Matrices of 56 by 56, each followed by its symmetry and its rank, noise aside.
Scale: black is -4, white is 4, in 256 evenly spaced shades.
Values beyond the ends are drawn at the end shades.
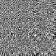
symmetric, rank five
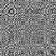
symmetric, rank five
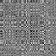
symmetric, rank three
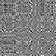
symmetric, rank five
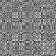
symmetric, rank four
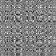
no symmetry, rank four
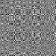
no symmetry, rank three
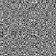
antisymmetric, rank four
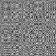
symmetric, rank four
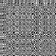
symmetric, rank three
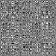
no symmetry, rank five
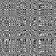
antisymmetric, rank four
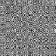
no symmetry, rank four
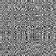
no symmetry, rank five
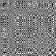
symmetric, rank four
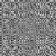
no symmetry, rank three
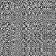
no symmetry, rank five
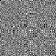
symmetric, rank five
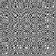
symmetric, rank three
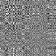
no symmetry, rank three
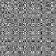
no symmetry, rank three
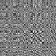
symmetric, rank three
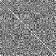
symmetric, rank five
